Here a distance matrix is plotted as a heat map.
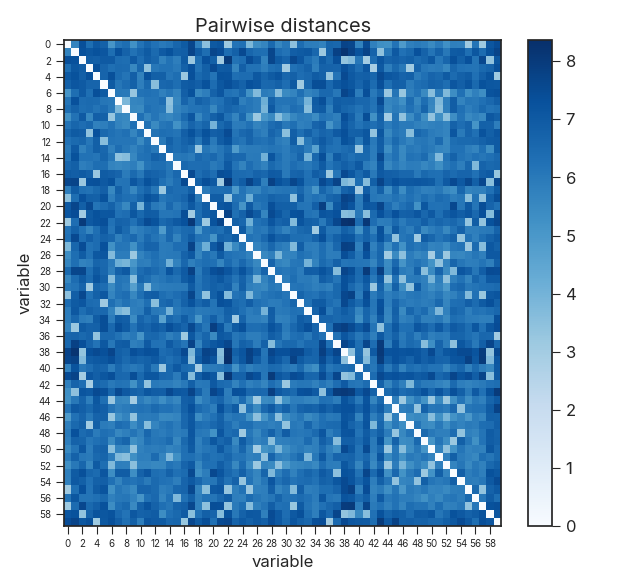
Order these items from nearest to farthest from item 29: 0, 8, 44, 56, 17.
44, 0, 8, 56, 17
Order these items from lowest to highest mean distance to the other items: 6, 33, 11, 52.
52, 6, 33, 11
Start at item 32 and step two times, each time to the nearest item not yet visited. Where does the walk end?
12
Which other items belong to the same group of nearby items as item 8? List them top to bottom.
7, 14, 27, 33, 51
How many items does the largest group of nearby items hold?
8
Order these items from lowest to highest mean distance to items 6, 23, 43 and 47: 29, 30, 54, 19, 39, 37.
30, 29, 19, 54, 37, 39
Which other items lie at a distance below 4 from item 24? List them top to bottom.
45, 48, 54
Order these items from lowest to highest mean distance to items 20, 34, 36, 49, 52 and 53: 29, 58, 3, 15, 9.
9, 29, 15, 3, 58
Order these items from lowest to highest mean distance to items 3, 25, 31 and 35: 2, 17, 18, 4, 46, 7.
46, 18, 7, 4, 2, 17
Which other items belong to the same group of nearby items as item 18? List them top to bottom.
13, 40
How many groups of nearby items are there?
14
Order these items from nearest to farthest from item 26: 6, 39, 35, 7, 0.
6, 0, 7, 35, 39
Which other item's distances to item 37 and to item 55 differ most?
22
